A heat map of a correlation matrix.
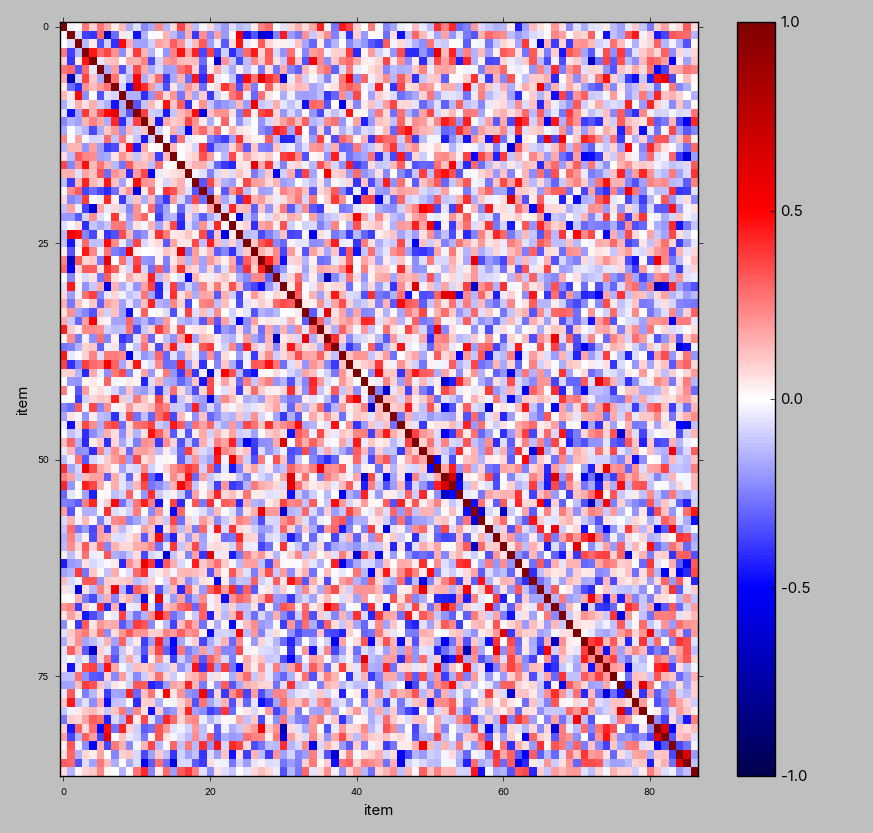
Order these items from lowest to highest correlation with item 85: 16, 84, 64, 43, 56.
16, 64, 43, 56, 84
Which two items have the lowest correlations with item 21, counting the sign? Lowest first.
4, 64
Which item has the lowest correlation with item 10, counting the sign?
19
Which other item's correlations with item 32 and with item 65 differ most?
49
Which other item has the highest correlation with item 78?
1
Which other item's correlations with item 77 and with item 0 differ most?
38
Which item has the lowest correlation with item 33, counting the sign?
9
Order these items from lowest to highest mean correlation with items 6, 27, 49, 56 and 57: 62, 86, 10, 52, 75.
52, 62, 86, 75, 10
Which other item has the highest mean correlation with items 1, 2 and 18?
24
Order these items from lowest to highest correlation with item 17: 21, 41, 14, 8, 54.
54, 41, 21, 14, 8
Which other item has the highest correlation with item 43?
40
